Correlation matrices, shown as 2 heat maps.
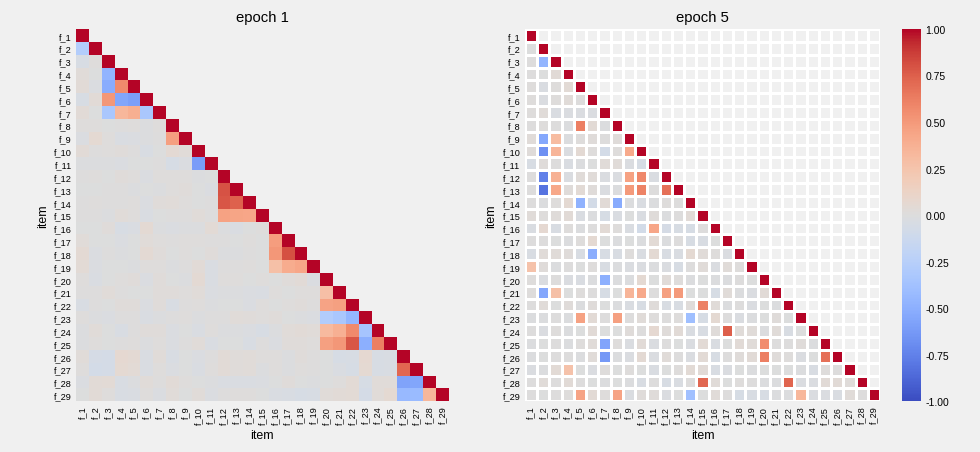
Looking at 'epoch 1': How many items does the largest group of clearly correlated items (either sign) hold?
6
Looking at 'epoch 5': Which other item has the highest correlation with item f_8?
f_5
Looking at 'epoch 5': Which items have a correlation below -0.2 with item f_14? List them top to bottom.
f_5, f_8, f_23, f_29
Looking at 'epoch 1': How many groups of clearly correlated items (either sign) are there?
8
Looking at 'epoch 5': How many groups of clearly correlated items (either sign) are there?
9
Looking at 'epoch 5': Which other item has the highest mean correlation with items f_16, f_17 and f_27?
f_24
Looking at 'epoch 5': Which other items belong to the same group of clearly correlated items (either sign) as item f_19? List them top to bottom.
f_1
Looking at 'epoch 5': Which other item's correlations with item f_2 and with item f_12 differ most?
f_13
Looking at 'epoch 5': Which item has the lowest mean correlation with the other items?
f_2
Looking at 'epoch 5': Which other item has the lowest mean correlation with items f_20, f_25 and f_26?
f_7
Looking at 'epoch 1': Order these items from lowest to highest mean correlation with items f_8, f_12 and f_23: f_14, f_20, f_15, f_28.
f_20, f_28, f_15, f_14
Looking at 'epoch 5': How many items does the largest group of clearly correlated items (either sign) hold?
7
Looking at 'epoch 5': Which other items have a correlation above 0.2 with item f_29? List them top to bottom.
f_5, f_8, f_23
